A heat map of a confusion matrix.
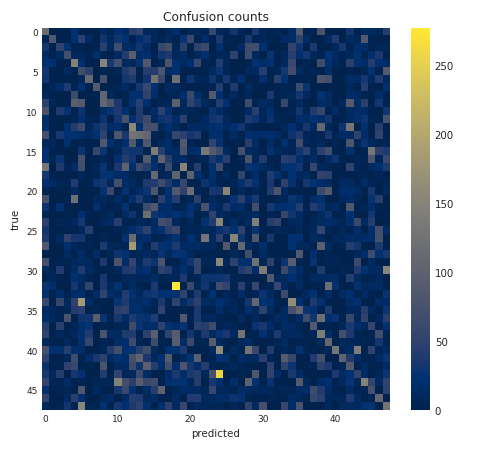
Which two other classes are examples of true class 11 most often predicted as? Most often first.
47, 14
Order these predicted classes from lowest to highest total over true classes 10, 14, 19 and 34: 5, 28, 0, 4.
4, 28, 0, 5
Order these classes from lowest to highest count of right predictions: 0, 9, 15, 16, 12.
9, 16, 0, 15, 12
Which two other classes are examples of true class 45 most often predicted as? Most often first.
16, 5
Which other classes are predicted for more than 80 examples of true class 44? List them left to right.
10, 13, 28, 35
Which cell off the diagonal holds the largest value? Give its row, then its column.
32, 18
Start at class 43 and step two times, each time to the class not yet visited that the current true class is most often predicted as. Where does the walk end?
29
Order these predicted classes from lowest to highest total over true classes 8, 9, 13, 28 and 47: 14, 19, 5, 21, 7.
7, 21, 19, 14, 5
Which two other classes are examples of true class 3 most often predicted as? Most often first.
12, 28
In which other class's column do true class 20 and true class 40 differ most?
25
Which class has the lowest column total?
1
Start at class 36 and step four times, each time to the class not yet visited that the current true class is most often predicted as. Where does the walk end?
42
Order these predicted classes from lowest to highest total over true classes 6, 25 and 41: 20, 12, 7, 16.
7, 20, 16, 12
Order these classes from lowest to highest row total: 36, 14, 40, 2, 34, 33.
33, 14, 2, 36, 34, 40
